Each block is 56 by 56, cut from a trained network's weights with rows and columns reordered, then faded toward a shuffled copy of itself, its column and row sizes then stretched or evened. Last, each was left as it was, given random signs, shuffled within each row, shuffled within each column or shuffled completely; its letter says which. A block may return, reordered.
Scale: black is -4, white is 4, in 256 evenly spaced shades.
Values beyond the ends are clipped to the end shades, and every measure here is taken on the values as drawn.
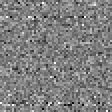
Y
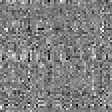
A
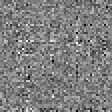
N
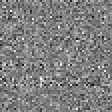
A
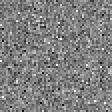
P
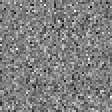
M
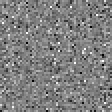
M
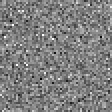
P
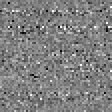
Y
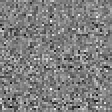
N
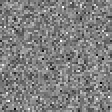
P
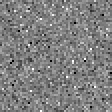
P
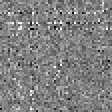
N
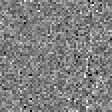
M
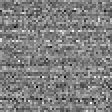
Y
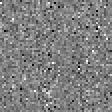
M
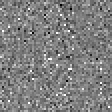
M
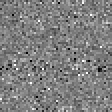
Y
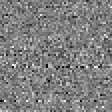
Y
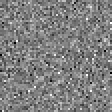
P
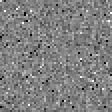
P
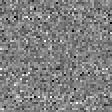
Y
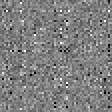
A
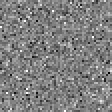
P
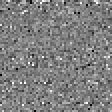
Y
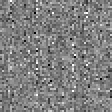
M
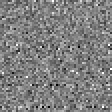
Y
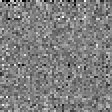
N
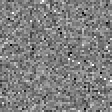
P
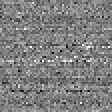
Y
